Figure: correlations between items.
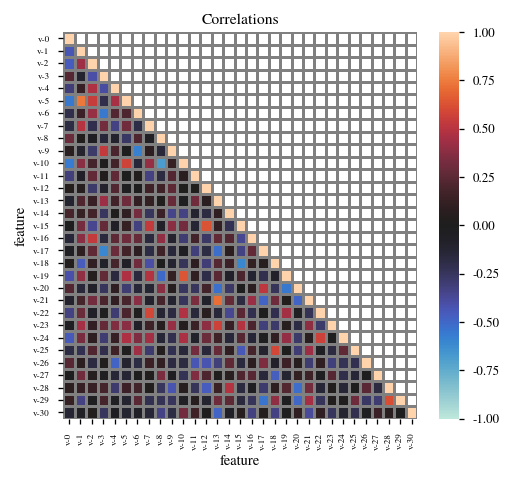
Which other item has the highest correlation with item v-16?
v-2
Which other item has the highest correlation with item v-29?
v-28
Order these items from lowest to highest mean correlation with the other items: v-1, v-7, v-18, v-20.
v-20, v-18, v-7, v-1
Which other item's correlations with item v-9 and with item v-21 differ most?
v-6
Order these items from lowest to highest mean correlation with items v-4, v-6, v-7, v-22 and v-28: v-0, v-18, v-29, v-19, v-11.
v-0, v-11, v-18, v-29, v-19
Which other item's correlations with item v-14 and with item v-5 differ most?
v-10
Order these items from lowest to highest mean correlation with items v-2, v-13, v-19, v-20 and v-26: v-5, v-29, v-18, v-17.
v-29, v-18, v-17, v-5
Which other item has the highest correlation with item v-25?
v-18
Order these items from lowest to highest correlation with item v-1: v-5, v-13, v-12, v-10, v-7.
v-12, v-13, v-10, v-7, v-5
